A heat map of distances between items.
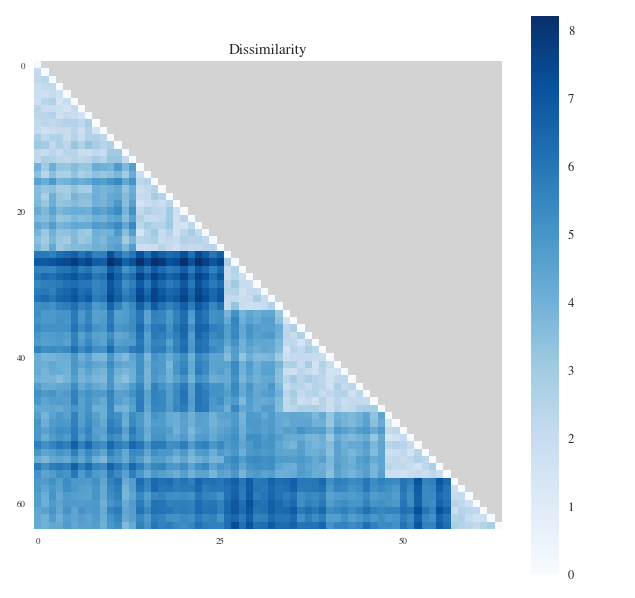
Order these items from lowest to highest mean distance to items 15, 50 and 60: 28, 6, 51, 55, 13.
51, 6, 55, 13, 28
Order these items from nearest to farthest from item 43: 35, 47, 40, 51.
40, 47, 35, 51
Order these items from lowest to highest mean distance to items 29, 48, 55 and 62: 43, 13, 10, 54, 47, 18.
54, 43, 47, 18, 13, 10
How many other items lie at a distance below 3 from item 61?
6
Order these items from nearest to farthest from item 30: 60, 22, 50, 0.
50, 0, 60, 22
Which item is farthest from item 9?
27
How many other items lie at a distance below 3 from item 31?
7
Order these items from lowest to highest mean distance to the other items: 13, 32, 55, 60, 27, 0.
0, 13, 55, 60, 32, 27
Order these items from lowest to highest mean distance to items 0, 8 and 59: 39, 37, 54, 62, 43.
62, 43, 54, 37, 39
